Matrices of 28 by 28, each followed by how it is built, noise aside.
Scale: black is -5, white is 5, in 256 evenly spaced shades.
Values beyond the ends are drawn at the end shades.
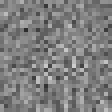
low rank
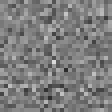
low rank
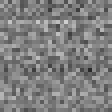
repeating columns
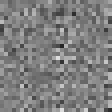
low rank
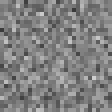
repeating columns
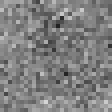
smooth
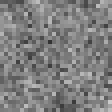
smooth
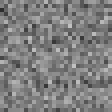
blocks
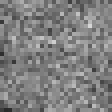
smooth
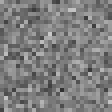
noise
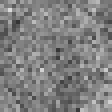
smooth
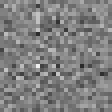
low rank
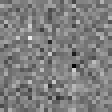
uneven columns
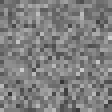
repeating columns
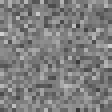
noise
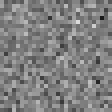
repeating columns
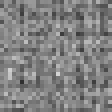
blocks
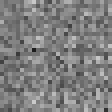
blocks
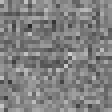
blocks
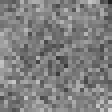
smooth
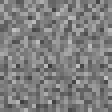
repeating columns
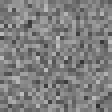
noise
